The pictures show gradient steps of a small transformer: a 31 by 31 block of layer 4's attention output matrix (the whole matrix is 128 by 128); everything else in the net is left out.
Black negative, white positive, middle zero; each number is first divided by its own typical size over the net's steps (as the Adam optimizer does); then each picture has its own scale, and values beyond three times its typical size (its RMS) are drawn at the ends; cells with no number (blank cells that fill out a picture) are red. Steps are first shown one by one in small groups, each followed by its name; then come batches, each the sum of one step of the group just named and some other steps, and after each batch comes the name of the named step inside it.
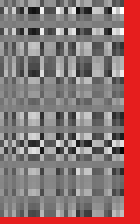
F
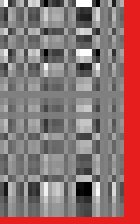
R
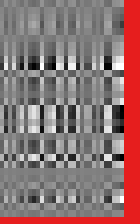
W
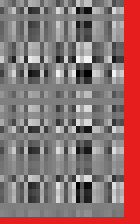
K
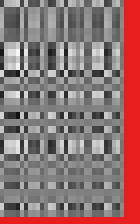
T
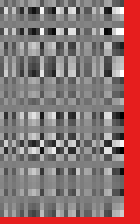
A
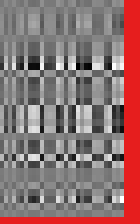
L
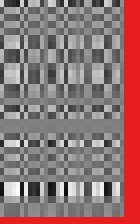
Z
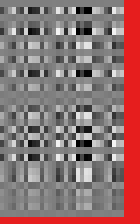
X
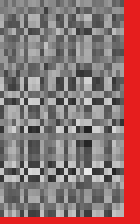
X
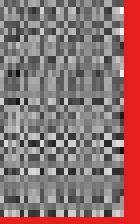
A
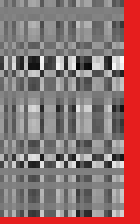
L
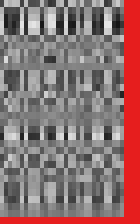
T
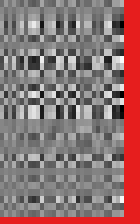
L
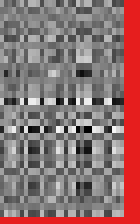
K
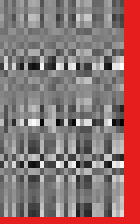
W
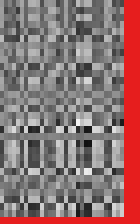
X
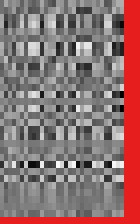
K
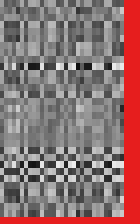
L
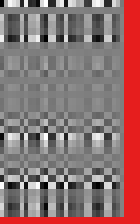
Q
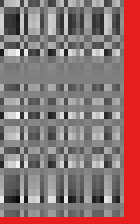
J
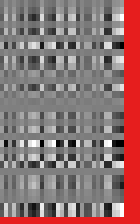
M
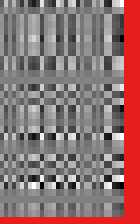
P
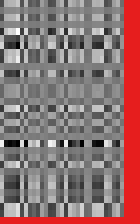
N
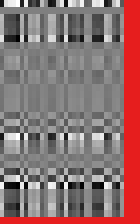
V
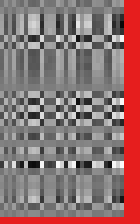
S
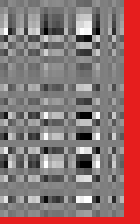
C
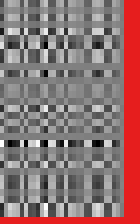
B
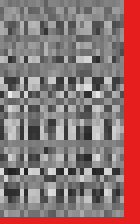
C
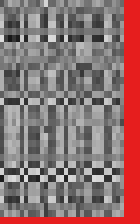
Q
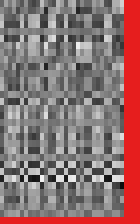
P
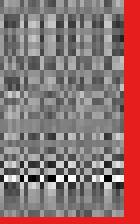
P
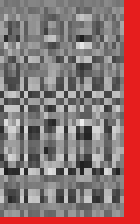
C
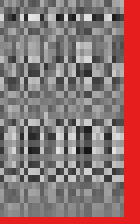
P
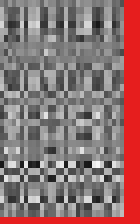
C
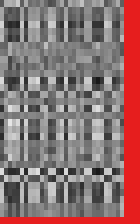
V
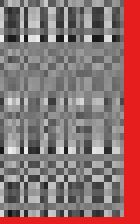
Q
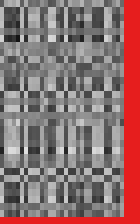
V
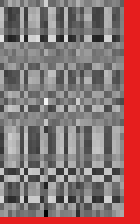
Q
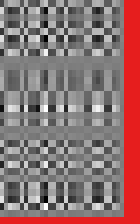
B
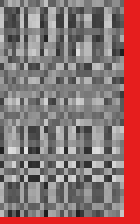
Q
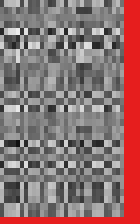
N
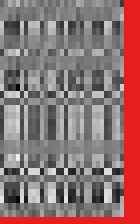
J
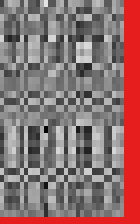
Q
